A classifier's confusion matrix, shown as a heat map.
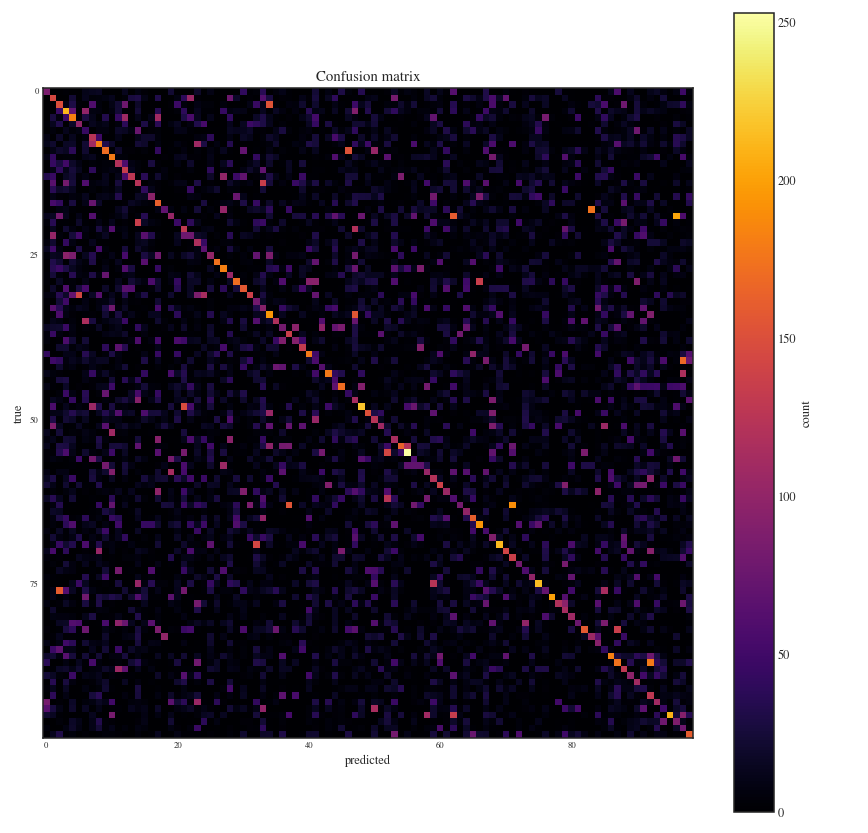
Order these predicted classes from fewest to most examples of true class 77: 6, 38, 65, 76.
76, 38, 65, 6
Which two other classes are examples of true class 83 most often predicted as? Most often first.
18, 84
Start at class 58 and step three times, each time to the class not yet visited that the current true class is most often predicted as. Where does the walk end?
94
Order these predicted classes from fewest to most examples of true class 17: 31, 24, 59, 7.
31, 24, 59, 7
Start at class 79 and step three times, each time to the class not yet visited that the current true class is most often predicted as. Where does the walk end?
33
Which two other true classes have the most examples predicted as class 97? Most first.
41, 43
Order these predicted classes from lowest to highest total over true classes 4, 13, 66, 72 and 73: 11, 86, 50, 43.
43, 86, 50, 11
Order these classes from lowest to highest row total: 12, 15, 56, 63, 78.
15, 12, 56, 78, 63
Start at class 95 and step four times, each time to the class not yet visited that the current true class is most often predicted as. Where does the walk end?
68
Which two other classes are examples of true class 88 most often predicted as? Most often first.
11, 12
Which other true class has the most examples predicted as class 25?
69
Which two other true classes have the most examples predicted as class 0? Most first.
93, 94
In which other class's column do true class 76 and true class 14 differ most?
2
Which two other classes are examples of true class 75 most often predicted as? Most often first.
59, 14
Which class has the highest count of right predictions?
55
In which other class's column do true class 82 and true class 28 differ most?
87
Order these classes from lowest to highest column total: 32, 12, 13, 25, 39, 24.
13, 24, 39, 25, 32, 12
